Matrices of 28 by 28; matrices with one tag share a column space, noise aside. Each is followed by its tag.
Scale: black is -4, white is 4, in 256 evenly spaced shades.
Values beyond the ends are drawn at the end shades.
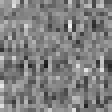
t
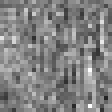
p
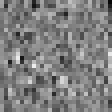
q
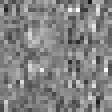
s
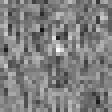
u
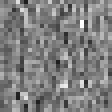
s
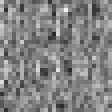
s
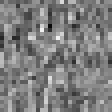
u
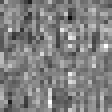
u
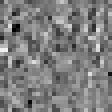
u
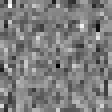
t
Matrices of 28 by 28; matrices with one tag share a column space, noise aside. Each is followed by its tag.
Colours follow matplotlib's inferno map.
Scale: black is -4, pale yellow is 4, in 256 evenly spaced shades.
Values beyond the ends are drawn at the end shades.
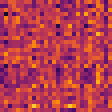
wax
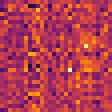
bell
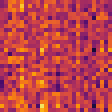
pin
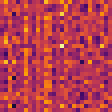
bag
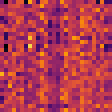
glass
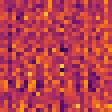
pin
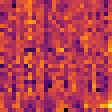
pin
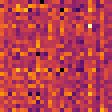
bell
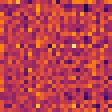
bag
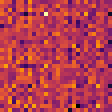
wax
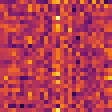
bag
